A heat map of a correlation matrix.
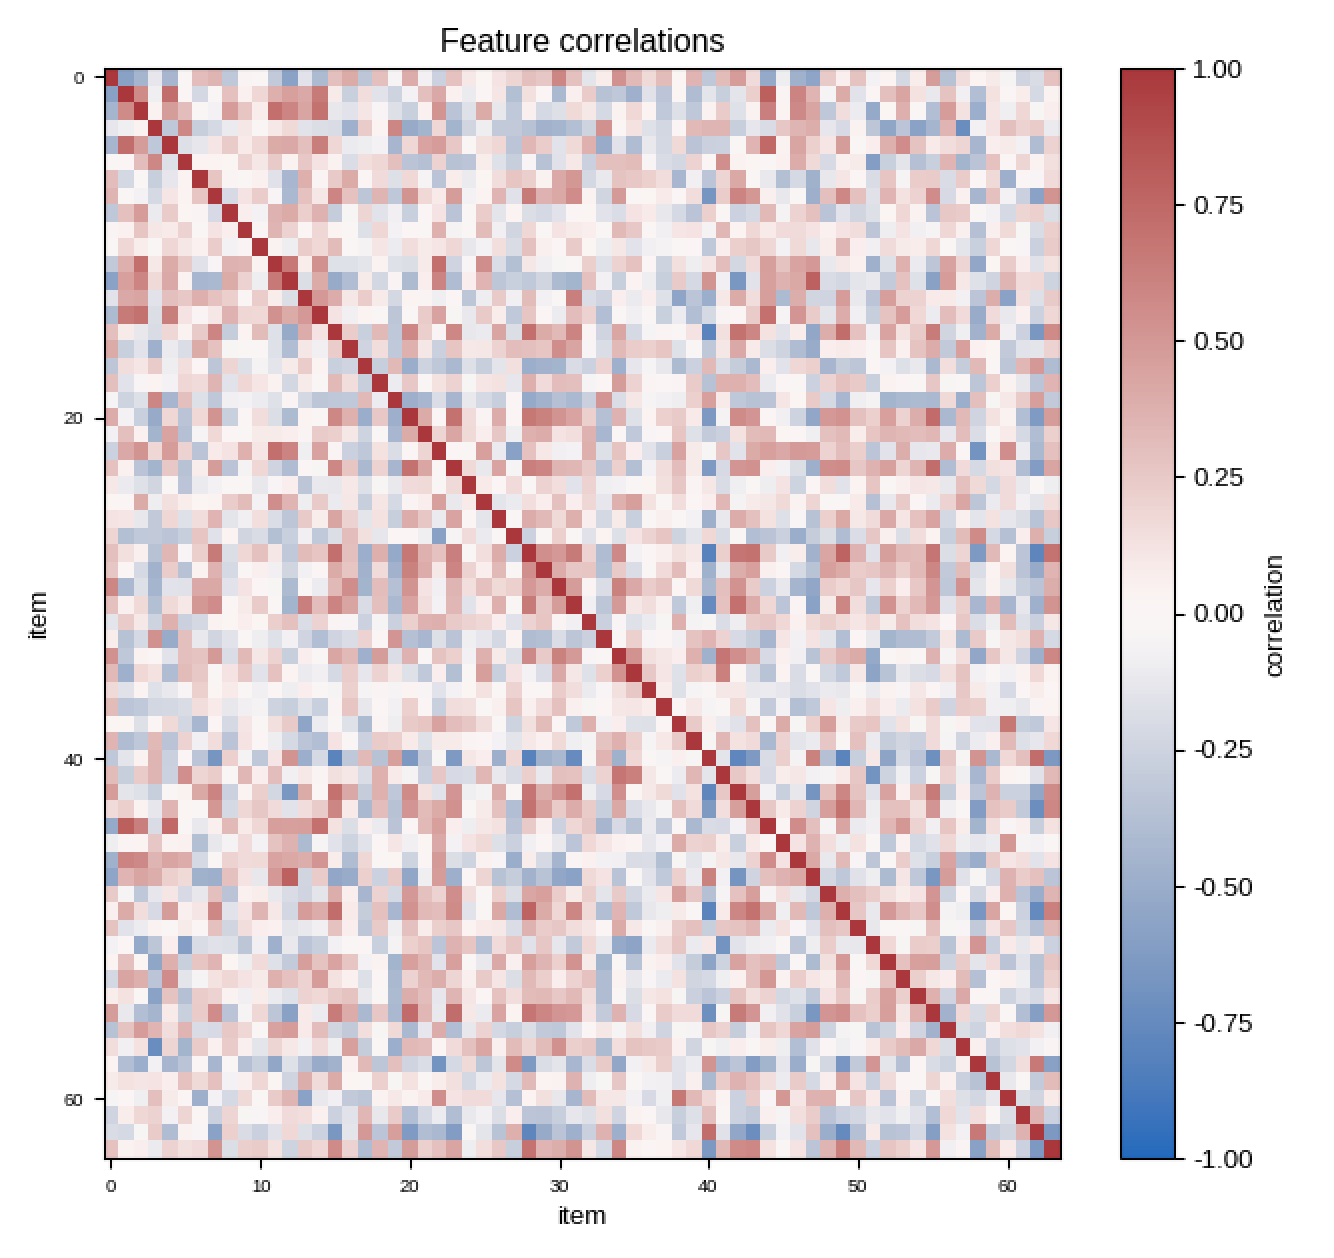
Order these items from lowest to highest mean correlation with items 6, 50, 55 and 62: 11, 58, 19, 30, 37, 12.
12, 11, 19, 58, 37, 30
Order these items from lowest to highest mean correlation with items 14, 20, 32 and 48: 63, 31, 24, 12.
12, 24, 31, 63
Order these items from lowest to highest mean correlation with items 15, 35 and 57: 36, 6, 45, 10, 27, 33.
33, 45, 10, 27, 36, 6
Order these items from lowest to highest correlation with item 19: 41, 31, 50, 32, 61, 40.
31, 32, 50, 41, 61, 40
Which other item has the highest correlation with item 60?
38
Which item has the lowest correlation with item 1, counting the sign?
0
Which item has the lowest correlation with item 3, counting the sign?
57
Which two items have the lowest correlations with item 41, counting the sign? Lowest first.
51, 58
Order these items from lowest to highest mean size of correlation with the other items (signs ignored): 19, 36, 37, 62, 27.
36, 37, 27, 19, 62
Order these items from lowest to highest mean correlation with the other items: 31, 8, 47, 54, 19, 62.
62, 19, 47, 8, 54, 31
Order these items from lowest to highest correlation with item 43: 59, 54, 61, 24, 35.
61, 35, 24, 54, 59
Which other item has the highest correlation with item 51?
58
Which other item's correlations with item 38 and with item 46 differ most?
13
